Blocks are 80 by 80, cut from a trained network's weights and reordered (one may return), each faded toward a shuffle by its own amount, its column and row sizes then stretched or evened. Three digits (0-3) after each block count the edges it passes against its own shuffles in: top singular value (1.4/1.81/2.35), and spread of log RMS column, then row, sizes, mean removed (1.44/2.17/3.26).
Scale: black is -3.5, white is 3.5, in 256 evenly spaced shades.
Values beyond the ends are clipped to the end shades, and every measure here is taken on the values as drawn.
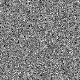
0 1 0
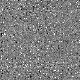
0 1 1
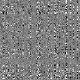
1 3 2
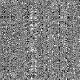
2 2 0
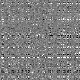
3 2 2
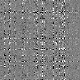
2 3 2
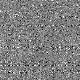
1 0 2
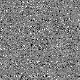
0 1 2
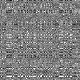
3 1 2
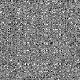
2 0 2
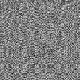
3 0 1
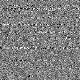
2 0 2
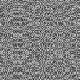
3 0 1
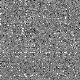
1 1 1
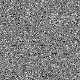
0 0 2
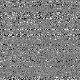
1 1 3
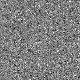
0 1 0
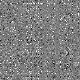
1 2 1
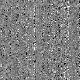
1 2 0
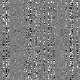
2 3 0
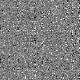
1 2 0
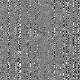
2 3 1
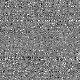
1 0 2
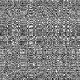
3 1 1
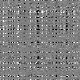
3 2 3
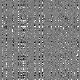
3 3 1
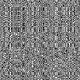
3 2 0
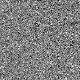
0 2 0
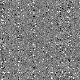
1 2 0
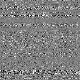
0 1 3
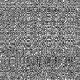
3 1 0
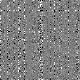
1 3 1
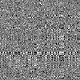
3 1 2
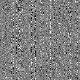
1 3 0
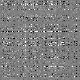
2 2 3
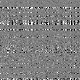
3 1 3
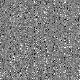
0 2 0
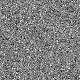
0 0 0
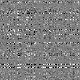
2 2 3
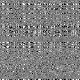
3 0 3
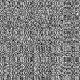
3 0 0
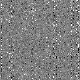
0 2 0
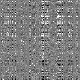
3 3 1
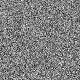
1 0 0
